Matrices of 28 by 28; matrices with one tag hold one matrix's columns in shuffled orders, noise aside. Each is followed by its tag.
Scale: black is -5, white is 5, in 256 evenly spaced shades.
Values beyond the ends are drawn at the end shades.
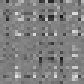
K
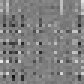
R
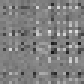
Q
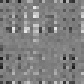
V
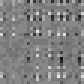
K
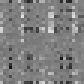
V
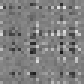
Q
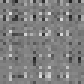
K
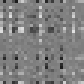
V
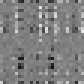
V
